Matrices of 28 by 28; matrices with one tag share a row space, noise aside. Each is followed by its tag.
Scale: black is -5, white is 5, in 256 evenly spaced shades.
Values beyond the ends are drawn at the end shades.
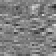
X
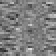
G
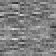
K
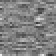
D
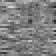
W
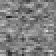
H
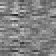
K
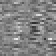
X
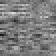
K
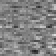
X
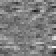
X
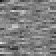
K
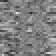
G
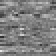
K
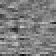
K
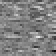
X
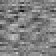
K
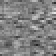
X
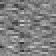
K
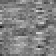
D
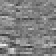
W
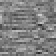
D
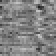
D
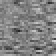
X
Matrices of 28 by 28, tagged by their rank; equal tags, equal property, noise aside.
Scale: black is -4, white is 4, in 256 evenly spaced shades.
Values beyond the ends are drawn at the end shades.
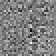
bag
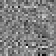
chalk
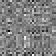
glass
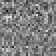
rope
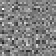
chalk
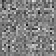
chalk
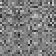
rope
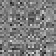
bag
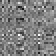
glass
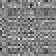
glass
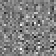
chalk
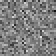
rope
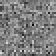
rope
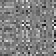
glass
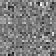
rope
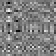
glass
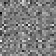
chalk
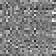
glass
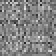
rope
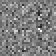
rope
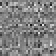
chalk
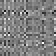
glass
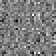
bag
